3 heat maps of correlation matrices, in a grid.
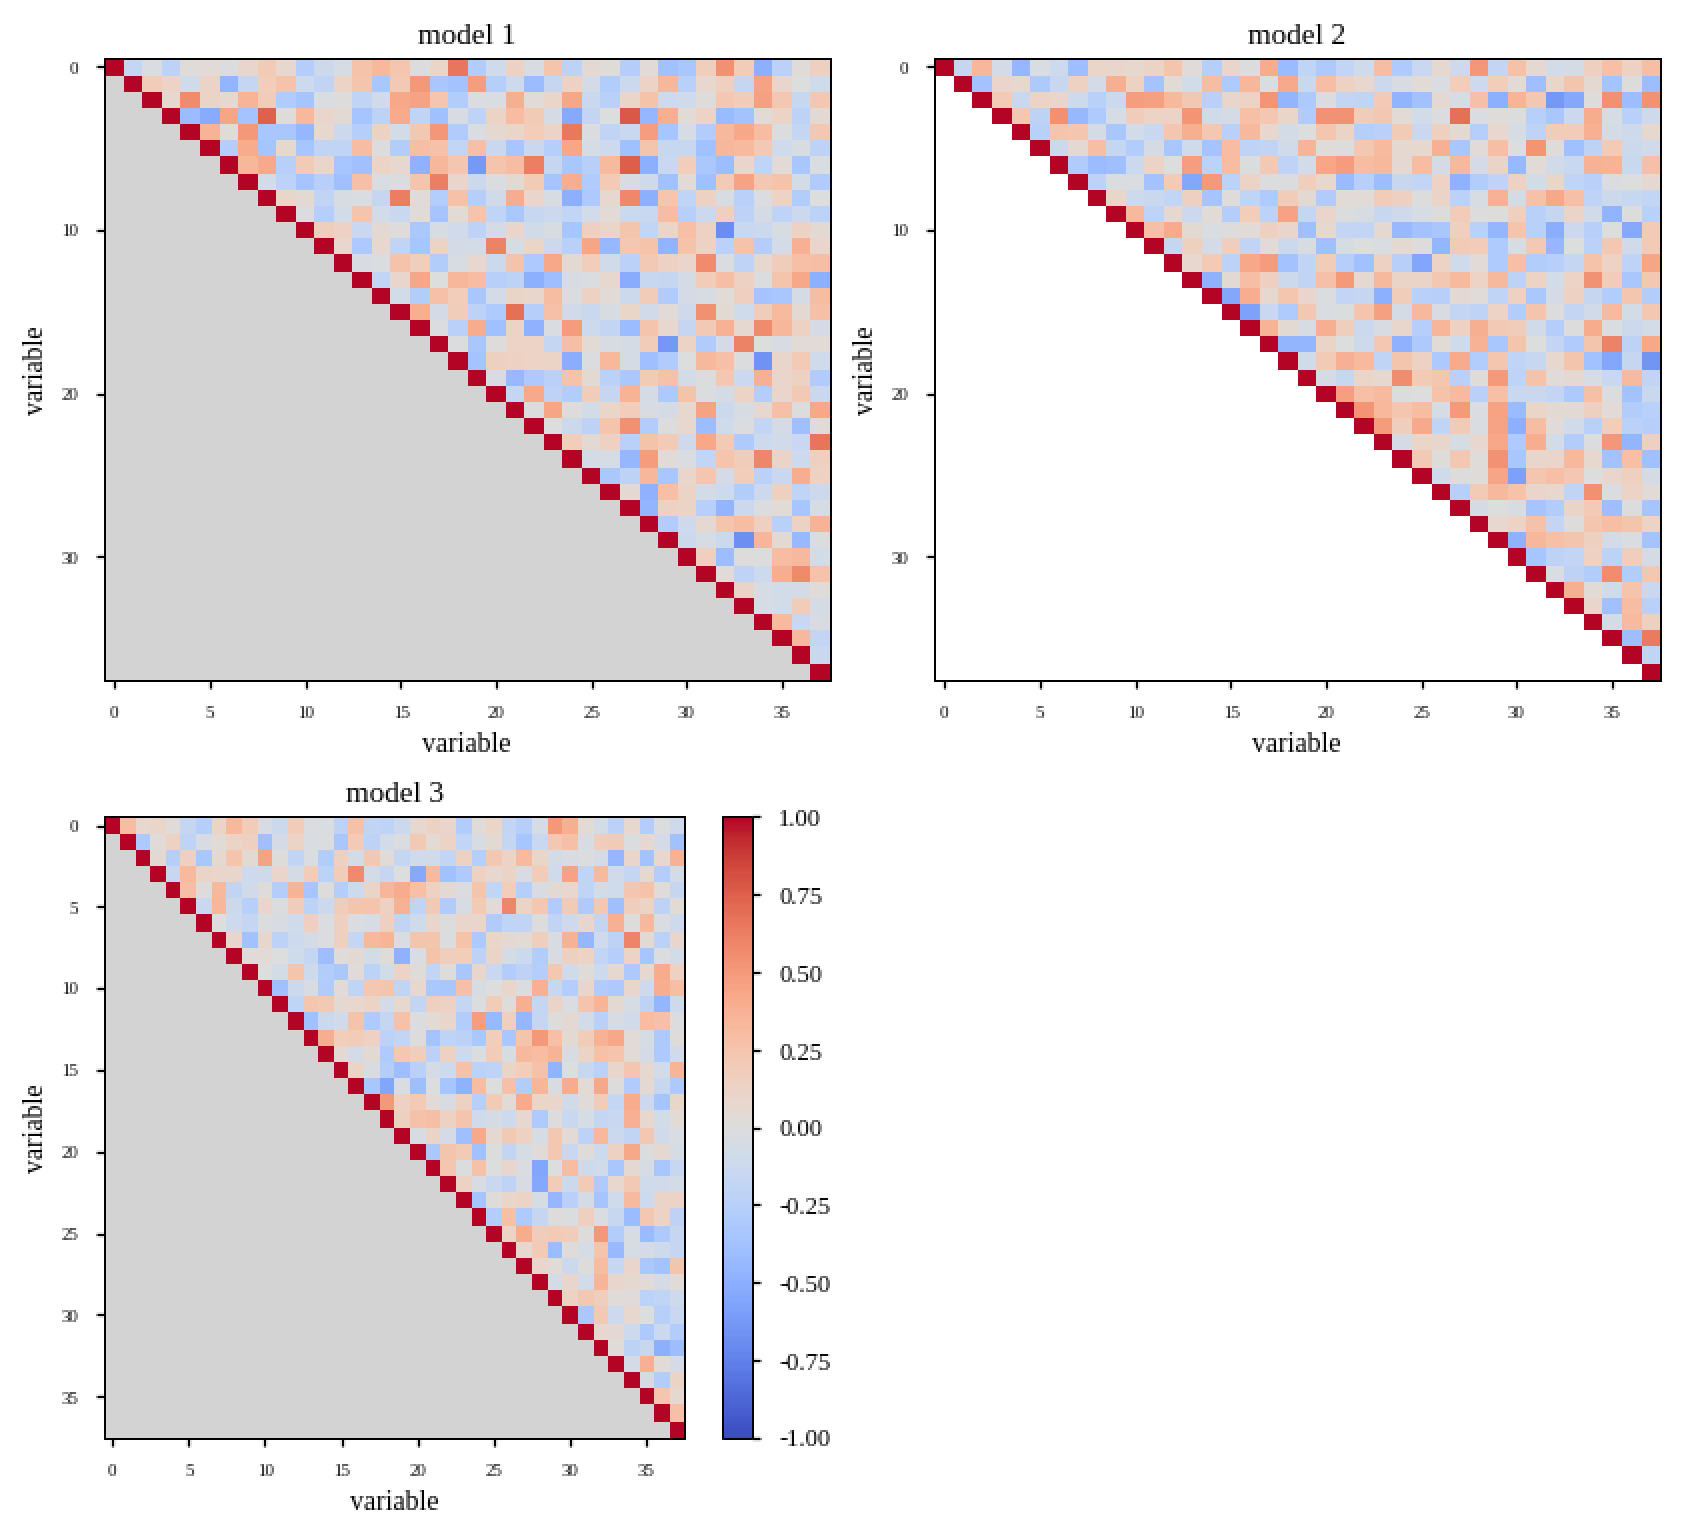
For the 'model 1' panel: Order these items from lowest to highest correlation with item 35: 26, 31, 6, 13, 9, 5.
9, 5, 6, 26, 13, 31
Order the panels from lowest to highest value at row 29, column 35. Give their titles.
model 3, model 2, model 1
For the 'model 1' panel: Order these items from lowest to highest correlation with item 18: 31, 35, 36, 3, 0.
3, 35, 36, 31, 0
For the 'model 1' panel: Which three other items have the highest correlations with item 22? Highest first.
6, 27, 20
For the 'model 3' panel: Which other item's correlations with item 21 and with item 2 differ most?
10
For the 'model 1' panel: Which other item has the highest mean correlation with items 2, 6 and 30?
27
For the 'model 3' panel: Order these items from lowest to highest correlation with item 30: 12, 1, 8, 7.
12, 8, 1, 7
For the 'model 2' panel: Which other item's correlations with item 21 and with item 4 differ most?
22
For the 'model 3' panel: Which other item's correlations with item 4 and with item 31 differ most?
7
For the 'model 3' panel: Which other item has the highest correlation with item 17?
18
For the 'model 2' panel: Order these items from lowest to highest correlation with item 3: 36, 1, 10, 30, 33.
36, 33, 30, 1, 10
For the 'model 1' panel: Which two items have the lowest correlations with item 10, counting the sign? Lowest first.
32, 4
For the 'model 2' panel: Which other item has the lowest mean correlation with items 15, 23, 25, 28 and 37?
14
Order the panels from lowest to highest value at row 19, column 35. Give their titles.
model 2, model 1, model 3
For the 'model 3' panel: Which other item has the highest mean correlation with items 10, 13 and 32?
28
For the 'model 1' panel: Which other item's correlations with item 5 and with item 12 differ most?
31
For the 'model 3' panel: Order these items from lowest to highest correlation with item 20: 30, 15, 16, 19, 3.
3, 16, 15, 30, 19
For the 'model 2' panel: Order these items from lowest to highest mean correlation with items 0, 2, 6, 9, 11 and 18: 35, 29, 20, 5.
29, 5, 20, 35
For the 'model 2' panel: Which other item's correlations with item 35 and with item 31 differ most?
17
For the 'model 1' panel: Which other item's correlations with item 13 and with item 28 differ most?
37
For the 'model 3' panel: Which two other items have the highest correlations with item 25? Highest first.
32, 27
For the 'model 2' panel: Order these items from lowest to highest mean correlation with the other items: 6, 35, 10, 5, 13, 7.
7, 10, 5, 35, 6, 13
